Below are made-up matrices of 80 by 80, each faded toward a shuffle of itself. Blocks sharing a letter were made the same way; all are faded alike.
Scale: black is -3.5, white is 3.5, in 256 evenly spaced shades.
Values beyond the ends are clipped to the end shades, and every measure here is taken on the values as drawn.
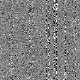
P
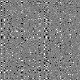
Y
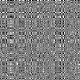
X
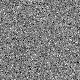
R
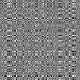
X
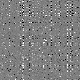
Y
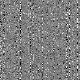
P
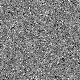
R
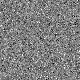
R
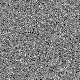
R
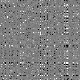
Y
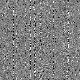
P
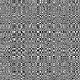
X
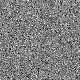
R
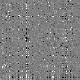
Y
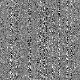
P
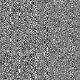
P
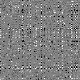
Y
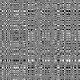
X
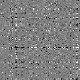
Y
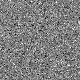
R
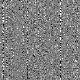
P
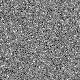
R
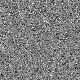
R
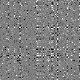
Y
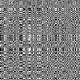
X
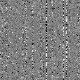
P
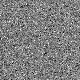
R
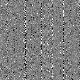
P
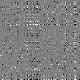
Y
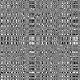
X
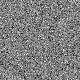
R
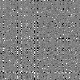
Y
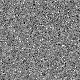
R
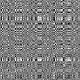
X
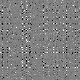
Y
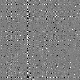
Y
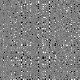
Y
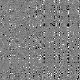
Y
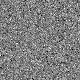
R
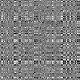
X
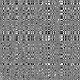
X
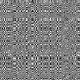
X
